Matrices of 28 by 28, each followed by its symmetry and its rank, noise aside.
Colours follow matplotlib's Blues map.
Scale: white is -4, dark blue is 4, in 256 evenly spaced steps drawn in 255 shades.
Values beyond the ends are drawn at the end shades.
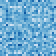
antisymmetric, rank four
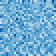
no symmetry, rank five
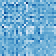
symmetric, rank four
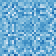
symmetric, rank three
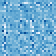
no symmetry, rank four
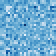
symmetric, rank three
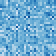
antisymmetric, rank four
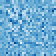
no symmetry, rank five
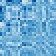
symmetric, rank three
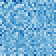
no symmetry, rank five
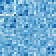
symmetric, rank five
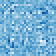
symmetric, rank four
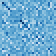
symmetric, rank five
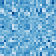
no symmetry, rank four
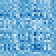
no symmetry, rank four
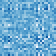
no symmetry, rank three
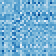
symmetric, rank three
